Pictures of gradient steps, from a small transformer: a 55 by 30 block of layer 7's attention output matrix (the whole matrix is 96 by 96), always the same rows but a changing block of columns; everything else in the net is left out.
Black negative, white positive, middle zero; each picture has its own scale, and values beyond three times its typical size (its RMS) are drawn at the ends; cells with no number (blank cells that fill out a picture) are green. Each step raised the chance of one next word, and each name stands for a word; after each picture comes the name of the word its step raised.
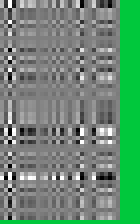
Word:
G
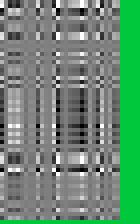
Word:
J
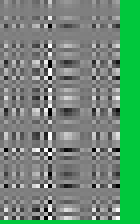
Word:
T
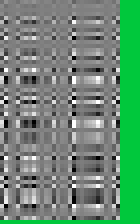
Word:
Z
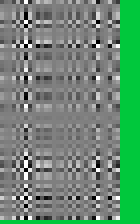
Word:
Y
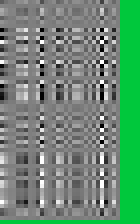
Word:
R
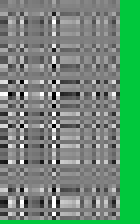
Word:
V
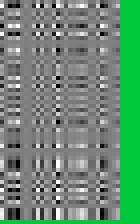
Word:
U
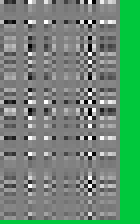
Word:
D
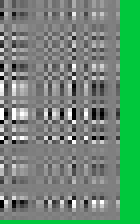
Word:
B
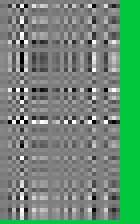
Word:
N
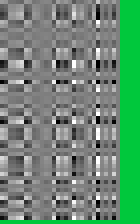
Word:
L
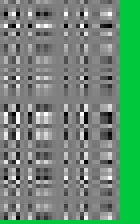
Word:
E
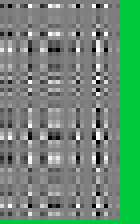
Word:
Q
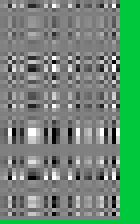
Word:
G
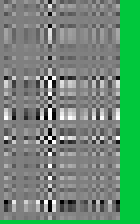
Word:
B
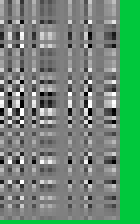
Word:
D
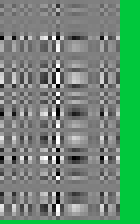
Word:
Z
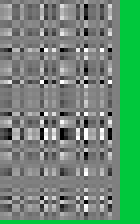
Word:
Q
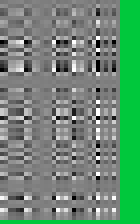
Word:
N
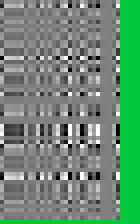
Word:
G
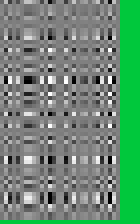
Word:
Z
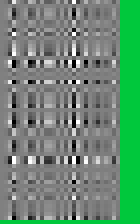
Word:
L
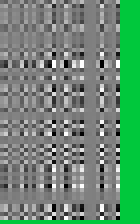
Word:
T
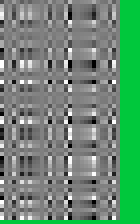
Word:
L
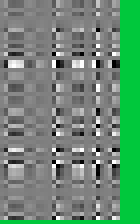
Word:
T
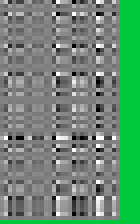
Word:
V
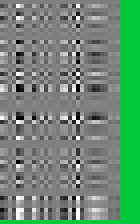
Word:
N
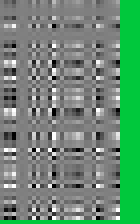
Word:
T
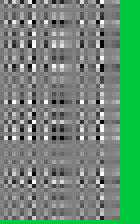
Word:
D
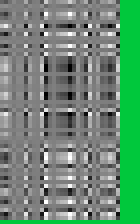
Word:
E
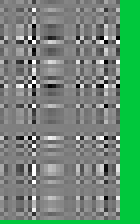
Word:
R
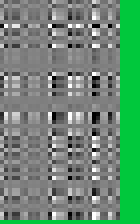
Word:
E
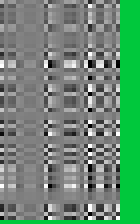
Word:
T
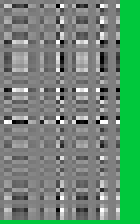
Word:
N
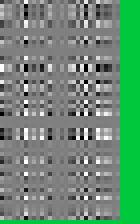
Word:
V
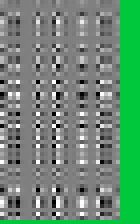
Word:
V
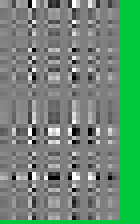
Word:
G
